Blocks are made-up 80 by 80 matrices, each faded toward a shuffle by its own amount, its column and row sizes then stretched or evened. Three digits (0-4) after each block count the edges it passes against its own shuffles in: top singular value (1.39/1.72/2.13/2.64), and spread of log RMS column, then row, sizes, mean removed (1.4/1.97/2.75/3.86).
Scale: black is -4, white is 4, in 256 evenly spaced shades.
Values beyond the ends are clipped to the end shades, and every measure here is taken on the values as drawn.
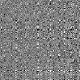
3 3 2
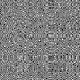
4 1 0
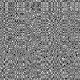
4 2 0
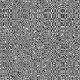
4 2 0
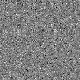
2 0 0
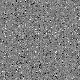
1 1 0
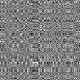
4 2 3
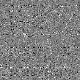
2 0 2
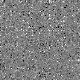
1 1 1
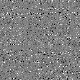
1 1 2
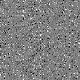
2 2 0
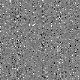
2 2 0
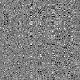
3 2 1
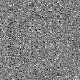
2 1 1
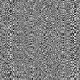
4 3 0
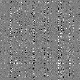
2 3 2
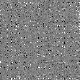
0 2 2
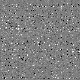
0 1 2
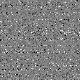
0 0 3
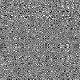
2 0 3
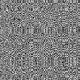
4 2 0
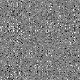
2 2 1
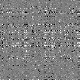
3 2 3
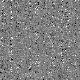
0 2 0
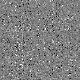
0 2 1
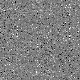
0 1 0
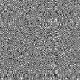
3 1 0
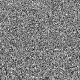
1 0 1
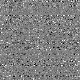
1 0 3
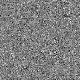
1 1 0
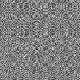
4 1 1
